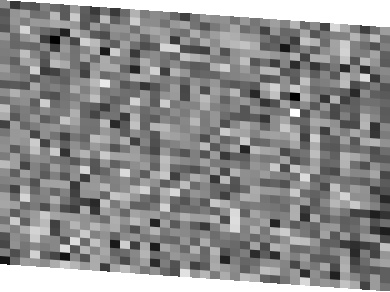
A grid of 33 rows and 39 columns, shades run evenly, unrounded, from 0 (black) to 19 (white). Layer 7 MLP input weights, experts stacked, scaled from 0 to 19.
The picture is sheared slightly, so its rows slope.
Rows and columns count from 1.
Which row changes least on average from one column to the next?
3
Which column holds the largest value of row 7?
37
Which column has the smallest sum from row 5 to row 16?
36
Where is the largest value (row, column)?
12, 30
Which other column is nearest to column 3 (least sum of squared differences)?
26
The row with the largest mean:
33
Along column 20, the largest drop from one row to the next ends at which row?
7
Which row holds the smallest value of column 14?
8
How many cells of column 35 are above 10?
18
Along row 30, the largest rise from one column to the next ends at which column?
13
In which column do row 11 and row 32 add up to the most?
4
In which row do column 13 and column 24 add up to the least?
14
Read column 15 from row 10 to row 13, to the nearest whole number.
4 11 11 8
